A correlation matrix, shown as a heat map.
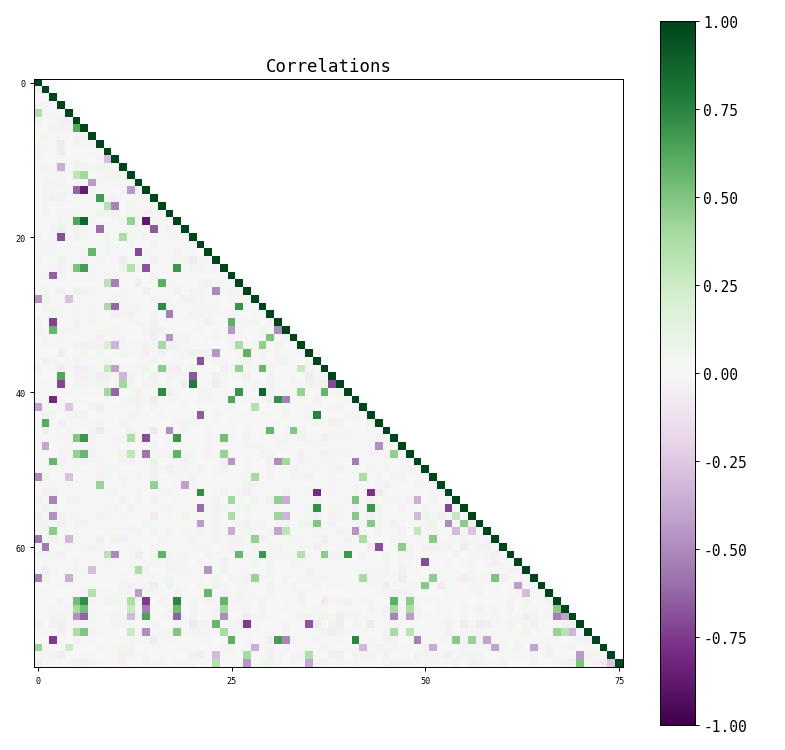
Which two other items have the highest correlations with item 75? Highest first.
70, 23
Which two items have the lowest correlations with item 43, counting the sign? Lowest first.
53, 21
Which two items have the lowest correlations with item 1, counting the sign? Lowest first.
60, 47
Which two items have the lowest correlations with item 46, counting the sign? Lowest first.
14, 69
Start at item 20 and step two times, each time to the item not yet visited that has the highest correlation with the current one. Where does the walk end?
11
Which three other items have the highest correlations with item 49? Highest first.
2, 32, 58
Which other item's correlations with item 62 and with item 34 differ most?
50
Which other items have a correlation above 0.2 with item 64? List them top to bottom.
28, 42, 51, 59
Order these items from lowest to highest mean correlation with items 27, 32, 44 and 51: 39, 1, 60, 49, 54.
60, 54, 39, 49, 1
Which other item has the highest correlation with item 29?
40
